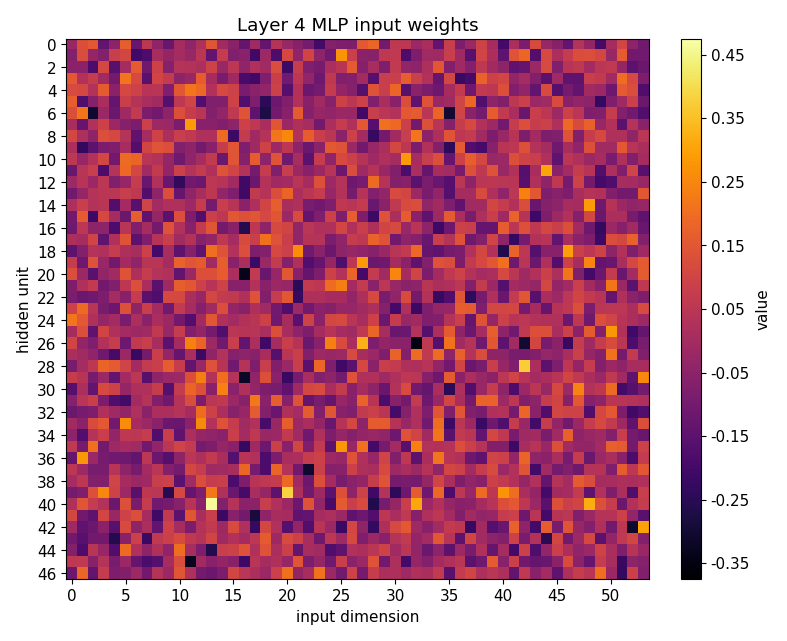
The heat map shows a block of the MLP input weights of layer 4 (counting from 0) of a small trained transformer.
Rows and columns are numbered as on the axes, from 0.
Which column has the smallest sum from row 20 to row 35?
52
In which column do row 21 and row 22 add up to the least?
21
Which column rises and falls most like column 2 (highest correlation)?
27
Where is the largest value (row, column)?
40, 13
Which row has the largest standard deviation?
39
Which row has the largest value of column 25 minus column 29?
35
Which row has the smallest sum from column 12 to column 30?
41
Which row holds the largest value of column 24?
26
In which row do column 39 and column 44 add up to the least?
43
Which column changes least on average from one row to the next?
33
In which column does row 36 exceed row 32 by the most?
1
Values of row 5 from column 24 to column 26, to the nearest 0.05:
-0.05 0.1 0.05
